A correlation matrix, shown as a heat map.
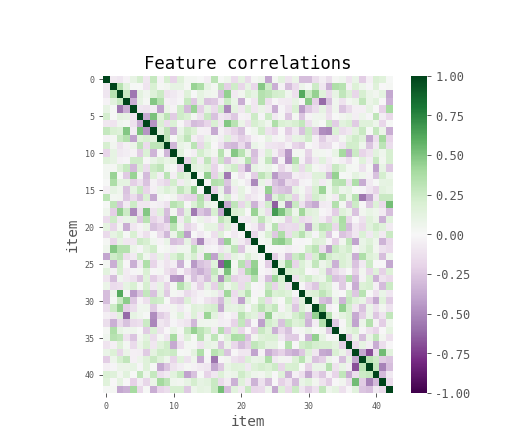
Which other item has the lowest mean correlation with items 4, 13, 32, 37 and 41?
18
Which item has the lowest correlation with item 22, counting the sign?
14
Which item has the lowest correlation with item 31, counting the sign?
17
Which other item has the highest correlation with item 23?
1
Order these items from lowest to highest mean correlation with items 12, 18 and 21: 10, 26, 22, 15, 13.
13, 15, 10, 22, 26
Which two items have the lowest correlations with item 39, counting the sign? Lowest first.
37, 41
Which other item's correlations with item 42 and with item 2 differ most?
4
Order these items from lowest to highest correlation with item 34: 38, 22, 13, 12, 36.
22, 38, 36, 12, 13
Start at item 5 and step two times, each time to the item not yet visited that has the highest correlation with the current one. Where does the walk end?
3
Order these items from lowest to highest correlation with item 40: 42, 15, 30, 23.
30, 15, 42, 23
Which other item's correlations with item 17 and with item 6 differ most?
25
